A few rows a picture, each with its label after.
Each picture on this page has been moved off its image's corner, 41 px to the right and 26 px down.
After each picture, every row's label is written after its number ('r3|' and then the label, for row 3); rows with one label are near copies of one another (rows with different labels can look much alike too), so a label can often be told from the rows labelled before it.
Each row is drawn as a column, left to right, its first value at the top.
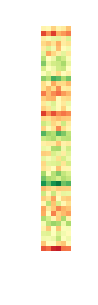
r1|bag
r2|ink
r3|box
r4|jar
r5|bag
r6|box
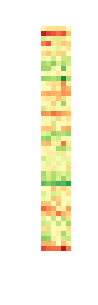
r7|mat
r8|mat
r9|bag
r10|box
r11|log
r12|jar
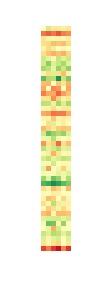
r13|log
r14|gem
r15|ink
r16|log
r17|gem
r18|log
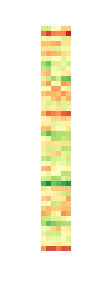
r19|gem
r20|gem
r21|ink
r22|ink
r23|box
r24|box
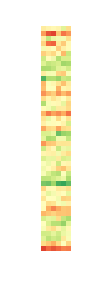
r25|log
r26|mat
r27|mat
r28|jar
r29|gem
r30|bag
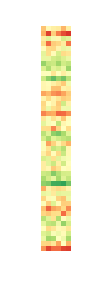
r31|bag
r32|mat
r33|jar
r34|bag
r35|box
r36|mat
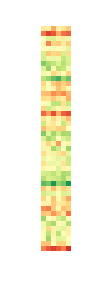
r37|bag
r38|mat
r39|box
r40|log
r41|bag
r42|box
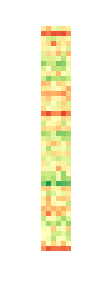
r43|bag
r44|box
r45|mat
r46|gem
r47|bag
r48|ink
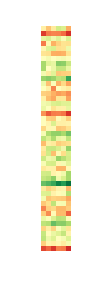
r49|mat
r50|box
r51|ink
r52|gem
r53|gem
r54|box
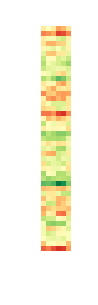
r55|bag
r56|ink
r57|ink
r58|box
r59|box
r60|bag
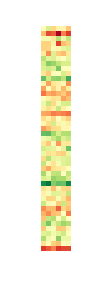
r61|jar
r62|gem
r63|bag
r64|mat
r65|ink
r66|box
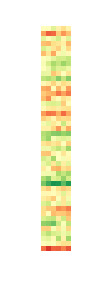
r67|ink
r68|ink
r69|gem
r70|jar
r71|bag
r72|jar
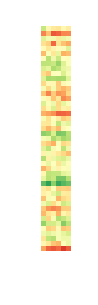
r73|gem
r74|jar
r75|mat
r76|bag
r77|ink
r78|ink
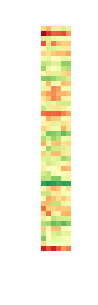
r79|mat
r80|box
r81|ink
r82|ink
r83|gem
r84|gem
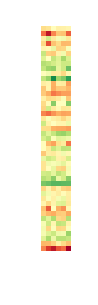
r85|bag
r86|mat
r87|log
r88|jar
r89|jar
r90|log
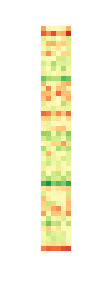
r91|box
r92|ink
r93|mat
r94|jar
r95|log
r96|box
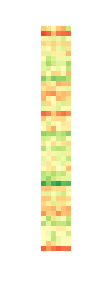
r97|box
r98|bag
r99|jar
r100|box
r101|box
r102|gem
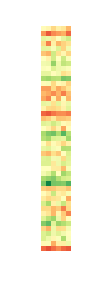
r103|ink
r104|ink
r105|bag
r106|ink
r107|jar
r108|box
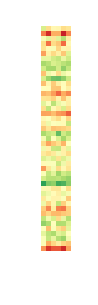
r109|gem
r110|mat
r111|log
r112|jar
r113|mat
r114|bag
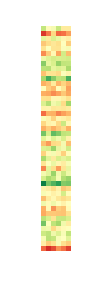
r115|gem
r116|log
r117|jar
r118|gem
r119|bag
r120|log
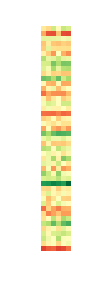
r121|jar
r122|box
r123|gem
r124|jar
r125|gem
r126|gem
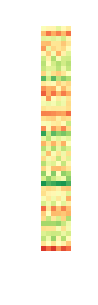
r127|jar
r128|ink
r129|jar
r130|gem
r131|jar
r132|bag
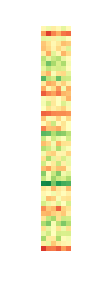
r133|jar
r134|gem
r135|bag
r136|jar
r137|gem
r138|ink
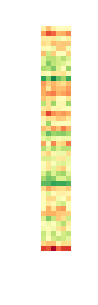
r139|log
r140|bag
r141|log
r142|jar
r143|jar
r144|log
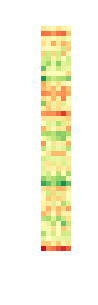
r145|log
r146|bag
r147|ink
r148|bag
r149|ink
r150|jar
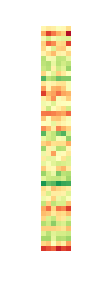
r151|jar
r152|mat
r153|ink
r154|jar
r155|jar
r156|mat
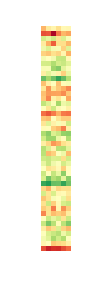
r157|box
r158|ink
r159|mat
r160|log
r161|jar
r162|ink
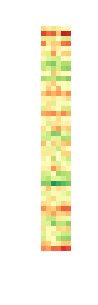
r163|mat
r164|bag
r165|gem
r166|jar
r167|mat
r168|mat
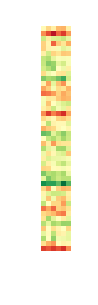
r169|jar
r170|bag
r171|mat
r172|box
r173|box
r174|ink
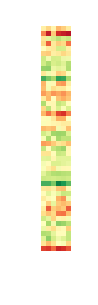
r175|log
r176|mat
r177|jar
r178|box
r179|box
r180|mat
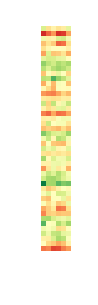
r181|gem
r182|bag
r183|log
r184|mat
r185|mat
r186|gem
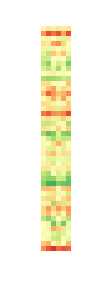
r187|bag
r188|bag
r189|ink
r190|mat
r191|ink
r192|bag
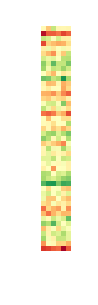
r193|mat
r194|box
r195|gem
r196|mat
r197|log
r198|bag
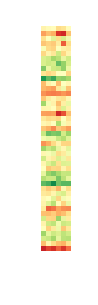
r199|log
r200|jar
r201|jar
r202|bag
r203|mat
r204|jar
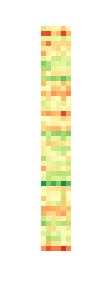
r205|gem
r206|mat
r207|jar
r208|jar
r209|box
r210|jar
